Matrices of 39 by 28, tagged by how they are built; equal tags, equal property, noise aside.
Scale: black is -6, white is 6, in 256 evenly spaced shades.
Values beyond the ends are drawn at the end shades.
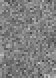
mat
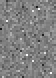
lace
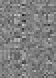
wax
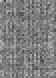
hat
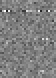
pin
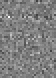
pin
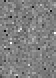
lace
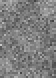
mat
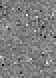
lace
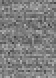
hat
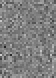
wax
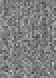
hat
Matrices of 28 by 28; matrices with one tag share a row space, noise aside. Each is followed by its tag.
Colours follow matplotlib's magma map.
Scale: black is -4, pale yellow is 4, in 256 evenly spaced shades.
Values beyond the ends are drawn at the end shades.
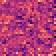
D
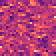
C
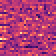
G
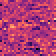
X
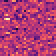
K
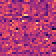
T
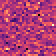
K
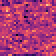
T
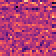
T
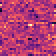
X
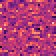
X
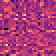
K
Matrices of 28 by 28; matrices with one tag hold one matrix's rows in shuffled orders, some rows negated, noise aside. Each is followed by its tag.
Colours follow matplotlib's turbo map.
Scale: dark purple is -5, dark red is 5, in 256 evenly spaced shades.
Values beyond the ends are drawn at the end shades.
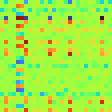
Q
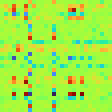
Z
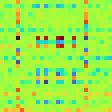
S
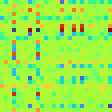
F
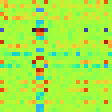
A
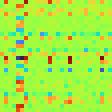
Q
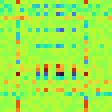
S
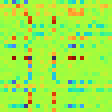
Z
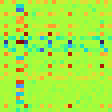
Q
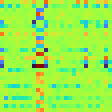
A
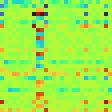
A
